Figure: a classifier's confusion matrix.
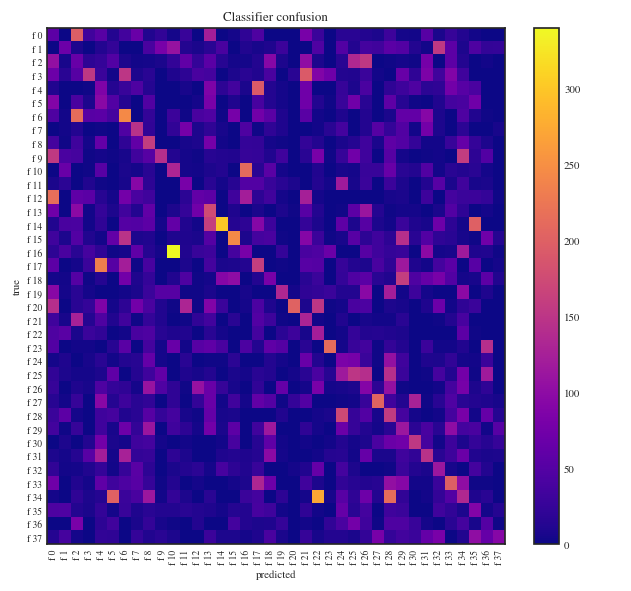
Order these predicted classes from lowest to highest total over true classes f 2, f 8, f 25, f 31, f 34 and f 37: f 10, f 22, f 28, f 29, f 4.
f 10, f 29, f 4, f 22, f 28
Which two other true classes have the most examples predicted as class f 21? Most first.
f 3, f 12
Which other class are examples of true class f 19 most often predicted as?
f 28
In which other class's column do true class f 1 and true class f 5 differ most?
f 32
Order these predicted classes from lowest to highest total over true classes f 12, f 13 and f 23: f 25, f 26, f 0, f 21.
f 25, f 26, f 21, f 0
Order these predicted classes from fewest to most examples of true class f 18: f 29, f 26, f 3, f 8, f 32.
f 3, f 8, f 26, f 32, f 29
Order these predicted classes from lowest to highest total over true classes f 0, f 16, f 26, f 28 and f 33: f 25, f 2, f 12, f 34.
f 25, f 12, f 2, f 34
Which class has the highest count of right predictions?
f 14
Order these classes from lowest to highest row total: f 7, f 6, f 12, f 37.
f 7, f 37, f 12, f 6
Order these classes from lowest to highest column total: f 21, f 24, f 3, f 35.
f 3, f 35, f 24, f 21
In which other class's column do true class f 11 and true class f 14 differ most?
f 35
